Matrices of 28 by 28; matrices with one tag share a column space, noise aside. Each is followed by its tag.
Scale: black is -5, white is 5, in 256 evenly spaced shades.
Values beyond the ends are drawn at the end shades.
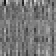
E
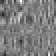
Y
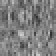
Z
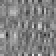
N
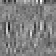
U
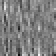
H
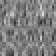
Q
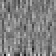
H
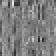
E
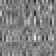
Q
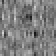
Z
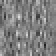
Z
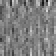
E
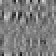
Y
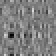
N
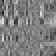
Q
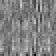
H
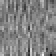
H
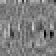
U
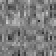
Q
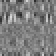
Y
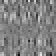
Y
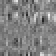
Y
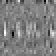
U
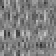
Z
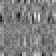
Y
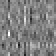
Z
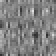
N
